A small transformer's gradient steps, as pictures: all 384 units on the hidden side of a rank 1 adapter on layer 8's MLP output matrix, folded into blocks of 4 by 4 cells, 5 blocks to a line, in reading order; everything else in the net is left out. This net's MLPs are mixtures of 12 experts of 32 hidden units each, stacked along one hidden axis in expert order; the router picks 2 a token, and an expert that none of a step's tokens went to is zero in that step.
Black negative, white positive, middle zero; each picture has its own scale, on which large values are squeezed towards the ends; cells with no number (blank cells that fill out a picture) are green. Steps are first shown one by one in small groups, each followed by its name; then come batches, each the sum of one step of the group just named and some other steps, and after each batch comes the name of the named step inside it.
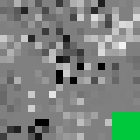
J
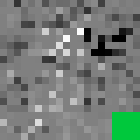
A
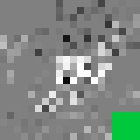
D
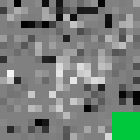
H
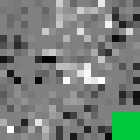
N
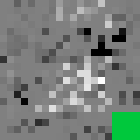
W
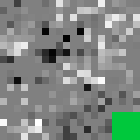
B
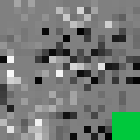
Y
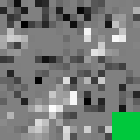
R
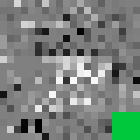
D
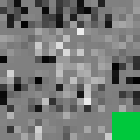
H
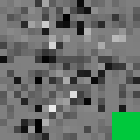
R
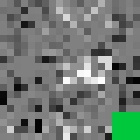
N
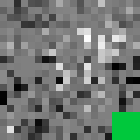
N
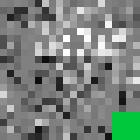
N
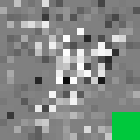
D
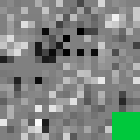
B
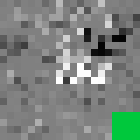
A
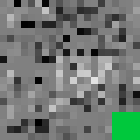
H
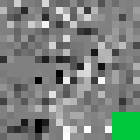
J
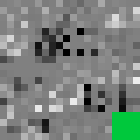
B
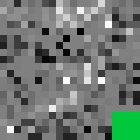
N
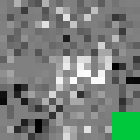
D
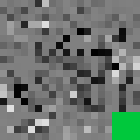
R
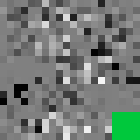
J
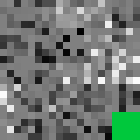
N
